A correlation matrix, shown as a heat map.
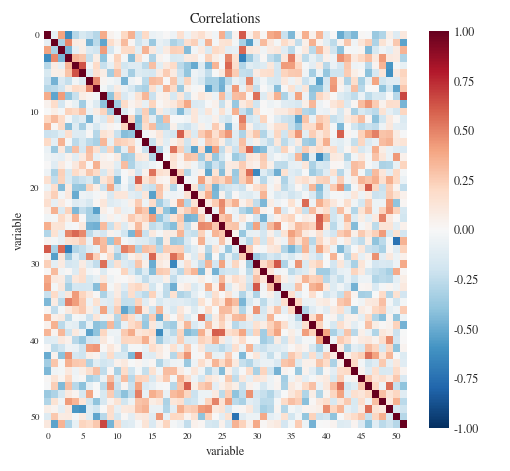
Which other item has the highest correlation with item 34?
4
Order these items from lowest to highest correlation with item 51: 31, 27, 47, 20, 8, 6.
20, 47, 31, 6, 27, 8
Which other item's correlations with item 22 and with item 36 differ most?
37
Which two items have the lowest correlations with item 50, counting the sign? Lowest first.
27, 7
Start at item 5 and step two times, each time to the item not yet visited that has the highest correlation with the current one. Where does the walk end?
26
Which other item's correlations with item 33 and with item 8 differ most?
38
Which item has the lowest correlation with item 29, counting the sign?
1
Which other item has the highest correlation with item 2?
28
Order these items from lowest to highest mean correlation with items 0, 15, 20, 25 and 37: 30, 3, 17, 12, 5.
3, 5, 17, 30, 12
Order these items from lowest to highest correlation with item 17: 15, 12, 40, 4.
12, 40, 15, 4
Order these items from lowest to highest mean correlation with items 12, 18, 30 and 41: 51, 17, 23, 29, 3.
3, 23, 17, 51, 29
